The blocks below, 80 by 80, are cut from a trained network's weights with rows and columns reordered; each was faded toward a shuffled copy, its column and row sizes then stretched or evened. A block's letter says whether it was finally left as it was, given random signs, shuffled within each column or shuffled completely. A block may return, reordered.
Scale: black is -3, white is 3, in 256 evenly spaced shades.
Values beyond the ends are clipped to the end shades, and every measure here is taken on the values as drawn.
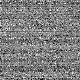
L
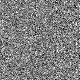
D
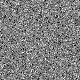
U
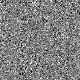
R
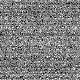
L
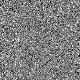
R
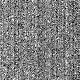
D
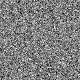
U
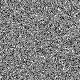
U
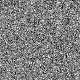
D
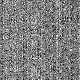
L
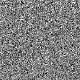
R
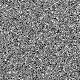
U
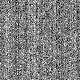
D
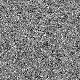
U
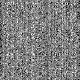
L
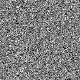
D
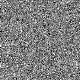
D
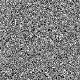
L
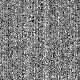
D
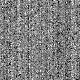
D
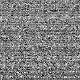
L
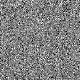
R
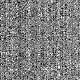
L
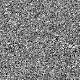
R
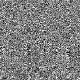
L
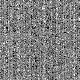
L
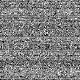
L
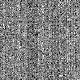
L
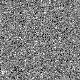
R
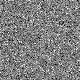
U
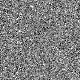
D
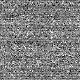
L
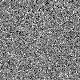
U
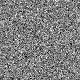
U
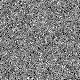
U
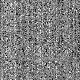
L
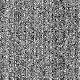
L
